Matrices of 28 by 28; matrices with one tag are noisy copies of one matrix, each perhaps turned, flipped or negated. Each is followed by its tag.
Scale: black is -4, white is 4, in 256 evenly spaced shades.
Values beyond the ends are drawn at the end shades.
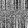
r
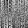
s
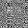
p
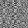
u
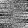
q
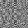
u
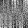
q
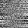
s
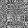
p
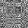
p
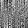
s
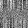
r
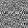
u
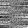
r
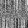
r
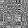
p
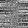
r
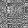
p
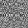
u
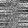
r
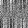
r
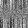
r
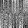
q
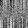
r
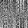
s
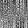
s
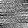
q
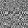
u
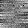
q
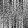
q
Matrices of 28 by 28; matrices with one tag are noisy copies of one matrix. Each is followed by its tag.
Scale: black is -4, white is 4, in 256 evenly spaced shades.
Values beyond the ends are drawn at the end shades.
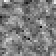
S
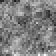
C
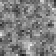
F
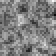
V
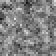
S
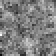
F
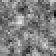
V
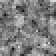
V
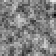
V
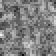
F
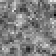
V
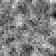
V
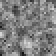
F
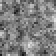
F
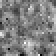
F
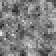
F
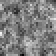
F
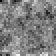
C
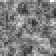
V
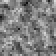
S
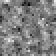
S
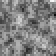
V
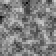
S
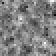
V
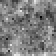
C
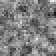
V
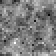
C
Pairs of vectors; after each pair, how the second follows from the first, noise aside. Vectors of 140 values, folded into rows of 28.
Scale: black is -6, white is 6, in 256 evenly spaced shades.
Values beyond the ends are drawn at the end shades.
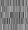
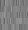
wrapped around, shrunk.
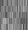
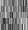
negated, scaled up.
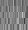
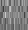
reversed.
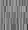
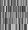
negated, scaled up.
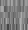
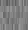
wrapped around, shrunk.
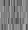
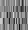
wrapped around, scaled up.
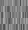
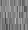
shuffled.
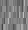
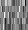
reversed, scaled up.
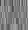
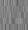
wrapped around, shrunk.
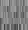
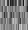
reversed, scaled up.
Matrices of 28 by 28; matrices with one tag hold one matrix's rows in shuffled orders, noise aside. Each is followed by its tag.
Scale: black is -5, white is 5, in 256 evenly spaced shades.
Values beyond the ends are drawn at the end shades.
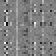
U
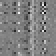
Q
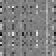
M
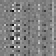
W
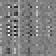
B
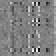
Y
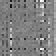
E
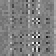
Y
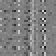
Q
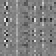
U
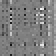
E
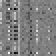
B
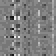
W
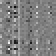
B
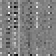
B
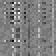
W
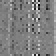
Y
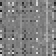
M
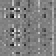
W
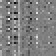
B
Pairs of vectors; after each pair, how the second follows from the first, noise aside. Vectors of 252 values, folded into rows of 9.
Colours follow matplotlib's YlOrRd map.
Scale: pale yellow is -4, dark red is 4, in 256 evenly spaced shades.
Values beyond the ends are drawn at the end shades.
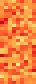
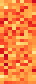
sign-scrambled.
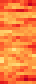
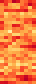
copied.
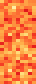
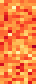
copied.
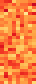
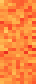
wrapped around, negated, shrunk.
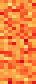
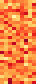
copied.
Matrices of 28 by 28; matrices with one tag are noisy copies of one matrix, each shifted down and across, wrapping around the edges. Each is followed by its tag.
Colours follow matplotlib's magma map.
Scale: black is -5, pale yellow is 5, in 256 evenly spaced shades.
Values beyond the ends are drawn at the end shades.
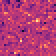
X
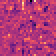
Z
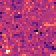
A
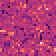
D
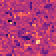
A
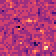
A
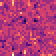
Z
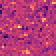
X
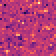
X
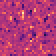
Z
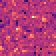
D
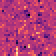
Z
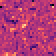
A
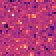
X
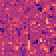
Z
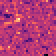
A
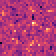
D
